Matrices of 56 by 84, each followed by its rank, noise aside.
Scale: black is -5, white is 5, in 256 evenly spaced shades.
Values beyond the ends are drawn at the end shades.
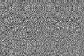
seven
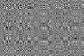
four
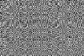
six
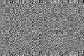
seven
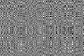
four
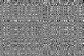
five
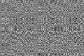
five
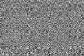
six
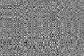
six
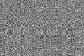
seven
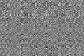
seven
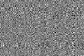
seven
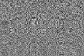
seven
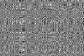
four
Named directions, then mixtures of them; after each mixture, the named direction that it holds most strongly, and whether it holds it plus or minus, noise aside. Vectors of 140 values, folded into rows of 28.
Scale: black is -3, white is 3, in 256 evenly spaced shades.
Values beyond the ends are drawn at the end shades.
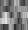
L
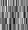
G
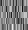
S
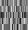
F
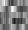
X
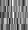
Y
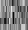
Y, minus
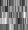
L, plus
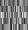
F, minus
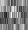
X, plus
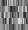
G, plus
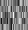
F, minus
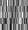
G, plus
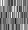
S, minus
